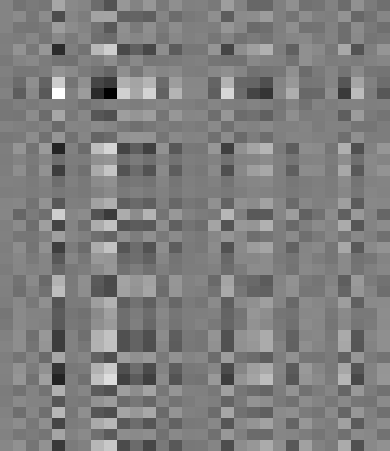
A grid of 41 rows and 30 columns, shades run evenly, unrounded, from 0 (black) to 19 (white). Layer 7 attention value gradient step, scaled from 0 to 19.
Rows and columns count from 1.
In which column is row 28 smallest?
5
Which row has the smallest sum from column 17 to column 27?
9
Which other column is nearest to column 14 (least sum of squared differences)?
23
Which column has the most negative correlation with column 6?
3
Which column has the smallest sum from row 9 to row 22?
28
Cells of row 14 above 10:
13
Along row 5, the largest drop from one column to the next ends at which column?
10
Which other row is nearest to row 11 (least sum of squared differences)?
33
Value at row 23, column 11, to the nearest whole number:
8
